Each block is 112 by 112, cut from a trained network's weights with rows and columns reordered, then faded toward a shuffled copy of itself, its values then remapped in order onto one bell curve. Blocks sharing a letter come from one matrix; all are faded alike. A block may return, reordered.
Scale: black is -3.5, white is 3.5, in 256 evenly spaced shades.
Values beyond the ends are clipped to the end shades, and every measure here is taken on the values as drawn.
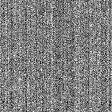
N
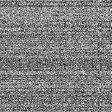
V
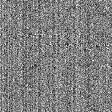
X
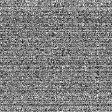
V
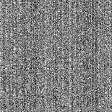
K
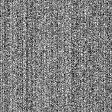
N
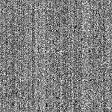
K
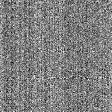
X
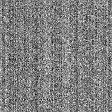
N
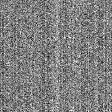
X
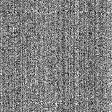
N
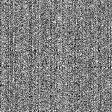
X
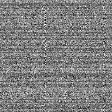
V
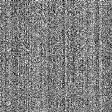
N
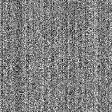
K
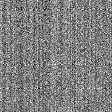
K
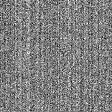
N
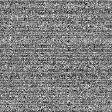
V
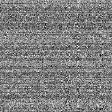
V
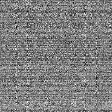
V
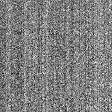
K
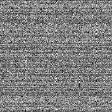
V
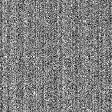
K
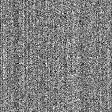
X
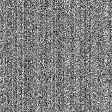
K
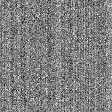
X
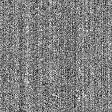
K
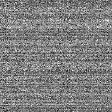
V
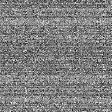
V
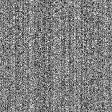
X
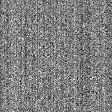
X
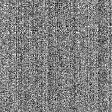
K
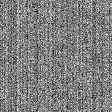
N
